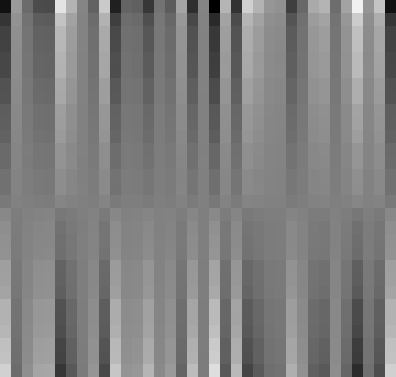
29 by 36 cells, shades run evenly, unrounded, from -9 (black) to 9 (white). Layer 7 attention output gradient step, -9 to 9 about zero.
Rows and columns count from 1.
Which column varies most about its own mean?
20
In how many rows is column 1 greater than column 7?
13
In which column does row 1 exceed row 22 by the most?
33
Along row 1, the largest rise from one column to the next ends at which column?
21
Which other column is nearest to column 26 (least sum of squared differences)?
34
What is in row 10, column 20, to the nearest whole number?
-3
